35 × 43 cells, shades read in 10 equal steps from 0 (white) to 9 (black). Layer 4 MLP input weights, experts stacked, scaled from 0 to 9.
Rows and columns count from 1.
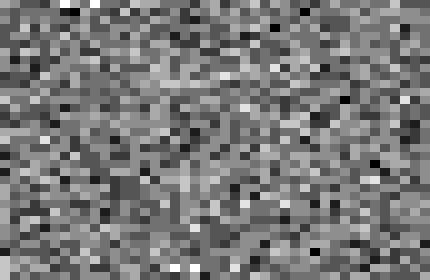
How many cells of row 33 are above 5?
13
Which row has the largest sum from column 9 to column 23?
19
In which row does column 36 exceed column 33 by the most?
31
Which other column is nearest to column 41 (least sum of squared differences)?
6
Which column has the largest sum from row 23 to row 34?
26
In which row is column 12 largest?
18
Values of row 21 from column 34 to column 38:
3 5 5 5 9
